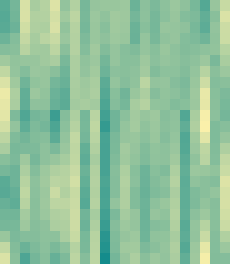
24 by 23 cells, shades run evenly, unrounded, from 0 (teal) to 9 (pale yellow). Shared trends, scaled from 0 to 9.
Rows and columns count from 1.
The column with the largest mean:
8
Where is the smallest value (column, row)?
11, 24
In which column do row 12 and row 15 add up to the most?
21
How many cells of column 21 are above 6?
13
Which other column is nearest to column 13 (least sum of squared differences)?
18
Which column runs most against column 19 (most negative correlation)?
10
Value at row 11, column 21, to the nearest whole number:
9
